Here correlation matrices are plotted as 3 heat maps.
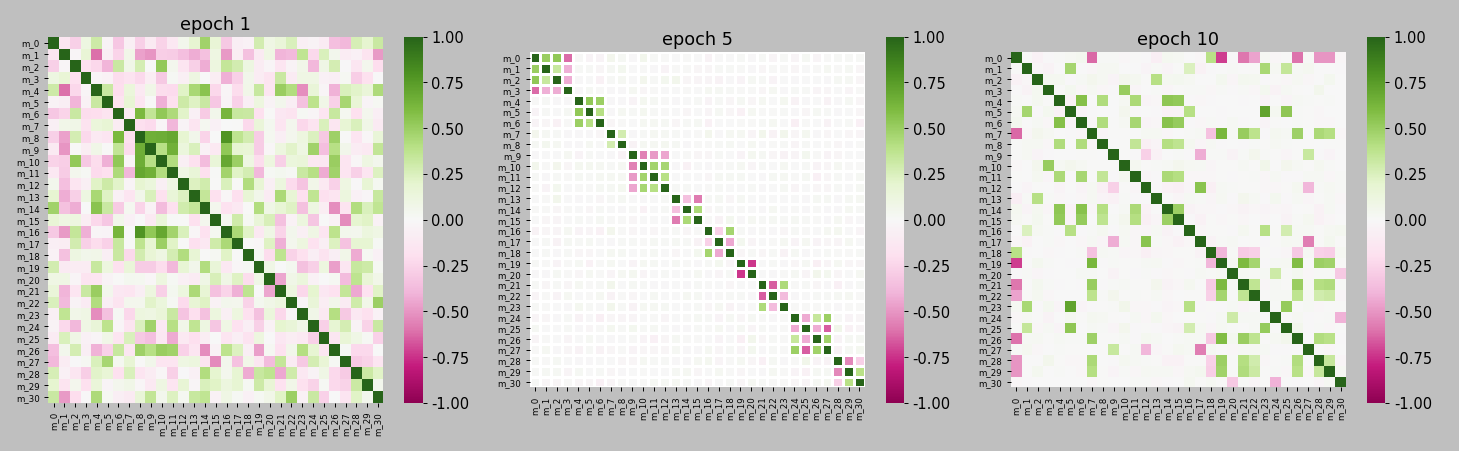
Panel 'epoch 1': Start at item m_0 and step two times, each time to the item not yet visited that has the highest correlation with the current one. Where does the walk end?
m_4
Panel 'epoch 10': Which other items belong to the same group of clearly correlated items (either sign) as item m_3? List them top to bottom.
m_10
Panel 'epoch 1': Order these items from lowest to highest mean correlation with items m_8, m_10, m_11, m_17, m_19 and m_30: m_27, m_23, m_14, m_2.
m_27, m_14, m_23, m_2
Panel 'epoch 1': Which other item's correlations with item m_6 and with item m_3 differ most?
m_16
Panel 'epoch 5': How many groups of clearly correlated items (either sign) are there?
10
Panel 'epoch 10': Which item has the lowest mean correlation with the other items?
m_0
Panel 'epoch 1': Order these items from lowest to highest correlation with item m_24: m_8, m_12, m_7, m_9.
m_7, m_12, m_8, m_9
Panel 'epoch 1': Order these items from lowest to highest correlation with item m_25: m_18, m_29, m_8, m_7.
m_8, m_18, m_29, m_7
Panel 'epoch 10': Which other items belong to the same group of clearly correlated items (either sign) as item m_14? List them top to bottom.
m_4, m_6, m_8, m_11, m_15
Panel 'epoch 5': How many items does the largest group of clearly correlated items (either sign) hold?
4
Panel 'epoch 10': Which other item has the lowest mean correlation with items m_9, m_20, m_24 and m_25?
m_30
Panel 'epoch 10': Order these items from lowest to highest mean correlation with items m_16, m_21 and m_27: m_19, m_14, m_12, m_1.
m_12, m_14, m_1, m_19
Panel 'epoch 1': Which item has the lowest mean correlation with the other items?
m_1
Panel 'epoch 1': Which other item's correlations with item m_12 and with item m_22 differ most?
m_18
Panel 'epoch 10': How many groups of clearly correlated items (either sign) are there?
7
